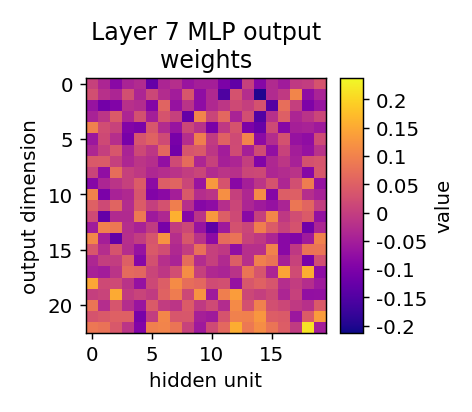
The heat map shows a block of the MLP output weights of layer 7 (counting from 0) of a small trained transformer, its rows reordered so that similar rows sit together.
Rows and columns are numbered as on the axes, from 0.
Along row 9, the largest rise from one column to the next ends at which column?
10
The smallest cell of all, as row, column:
1, 14
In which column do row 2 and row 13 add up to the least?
18
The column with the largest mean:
0
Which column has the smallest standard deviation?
3
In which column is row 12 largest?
7
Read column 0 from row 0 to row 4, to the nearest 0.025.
0 0.025 -0.075 -0.05 0.1
